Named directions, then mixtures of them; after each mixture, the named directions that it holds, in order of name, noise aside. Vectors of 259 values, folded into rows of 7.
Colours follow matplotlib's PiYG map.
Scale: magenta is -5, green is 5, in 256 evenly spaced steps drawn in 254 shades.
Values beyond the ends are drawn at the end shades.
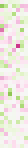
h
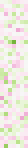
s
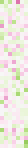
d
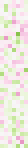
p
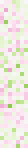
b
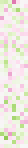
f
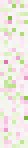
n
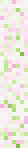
b, f, p.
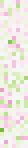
b, d, s.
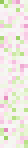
d, f, p.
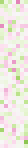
d.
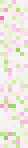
b, f.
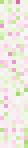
d.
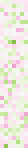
s.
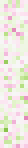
n, p.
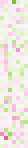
f.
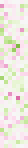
f, h, s.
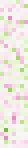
f, n.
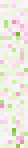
b, p.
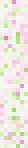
f, p.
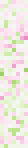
p, s.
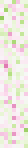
d, f.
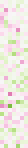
b, s.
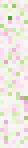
h, n.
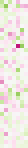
d, h.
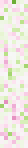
f.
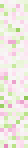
b, s.
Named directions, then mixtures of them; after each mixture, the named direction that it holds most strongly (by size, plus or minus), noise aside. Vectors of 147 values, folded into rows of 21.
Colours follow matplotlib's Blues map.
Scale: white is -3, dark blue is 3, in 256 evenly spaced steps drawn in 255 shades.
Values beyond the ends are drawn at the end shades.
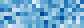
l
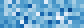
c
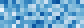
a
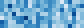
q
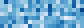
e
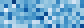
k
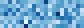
c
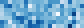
q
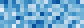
a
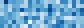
e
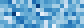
l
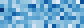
a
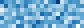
a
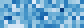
l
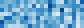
l
